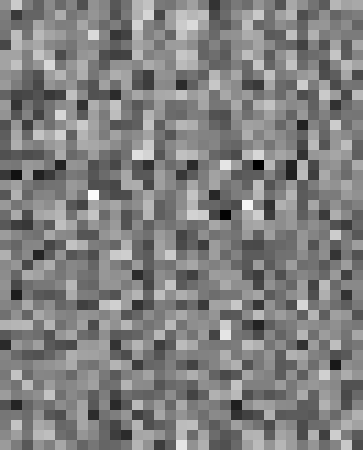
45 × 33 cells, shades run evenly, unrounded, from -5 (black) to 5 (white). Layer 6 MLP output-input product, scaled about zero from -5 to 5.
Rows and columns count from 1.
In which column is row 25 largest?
7
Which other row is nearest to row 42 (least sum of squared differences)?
25
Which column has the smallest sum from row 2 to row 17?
28
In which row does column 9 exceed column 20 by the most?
20
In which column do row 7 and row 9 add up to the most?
5
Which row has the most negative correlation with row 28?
16
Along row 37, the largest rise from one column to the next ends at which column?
32
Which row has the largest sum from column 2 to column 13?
14
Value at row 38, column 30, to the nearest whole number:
3
